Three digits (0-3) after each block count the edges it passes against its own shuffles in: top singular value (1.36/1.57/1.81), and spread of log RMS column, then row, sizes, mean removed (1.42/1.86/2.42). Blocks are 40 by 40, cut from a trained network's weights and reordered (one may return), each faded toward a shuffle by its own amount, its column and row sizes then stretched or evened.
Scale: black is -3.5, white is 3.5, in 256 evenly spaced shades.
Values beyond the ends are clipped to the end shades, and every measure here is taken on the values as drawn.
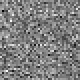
1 0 0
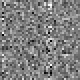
1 2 0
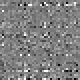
2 2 3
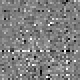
2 1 2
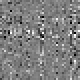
2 3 1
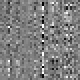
3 3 0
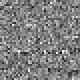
0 0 1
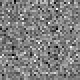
1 0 1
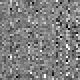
0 3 0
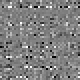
2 2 3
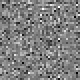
1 2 0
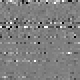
2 0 3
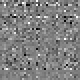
0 2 3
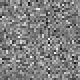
2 0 0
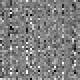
0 3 0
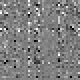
0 3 2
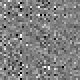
1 3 1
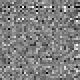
3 2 2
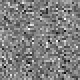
1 2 0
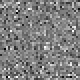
1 0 1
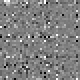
2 2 2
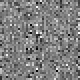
2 2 0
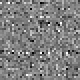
0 1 2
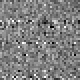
1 0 2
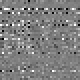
2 1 3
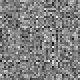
3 1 1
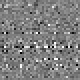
2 0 3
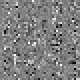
0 3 1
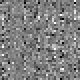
1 3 0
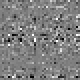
1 2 3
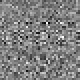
3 1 2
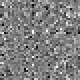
3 2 0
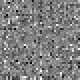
0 1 0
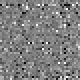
1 1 2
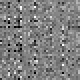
1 3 1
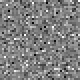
0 0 0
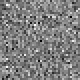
1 0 0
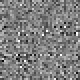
2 1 2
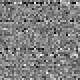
2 0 2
